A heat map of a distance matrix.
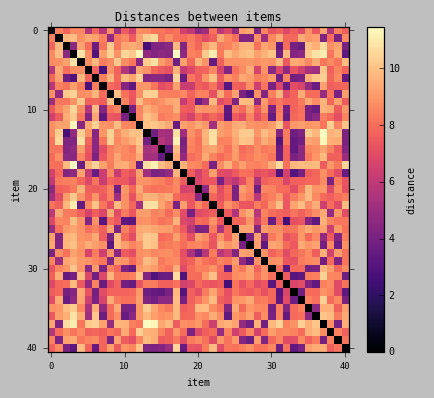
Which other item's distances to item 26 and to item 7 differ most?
5
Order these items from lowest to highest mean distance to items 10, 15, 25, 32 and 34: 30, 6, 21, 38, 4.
30, 6, 21, 38, 4
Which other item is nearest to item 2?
13
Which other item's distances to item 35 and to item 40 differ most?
3
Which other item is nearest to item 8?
27
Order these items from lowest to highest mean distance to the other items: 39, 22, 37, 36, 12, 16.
16, 39, 36, 22, 37, 12
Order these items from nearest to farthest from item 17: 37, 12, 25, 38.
12, 37, 25, 38
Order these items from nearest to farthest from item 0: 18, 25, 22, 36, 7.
25, 7, 18, 36, 22
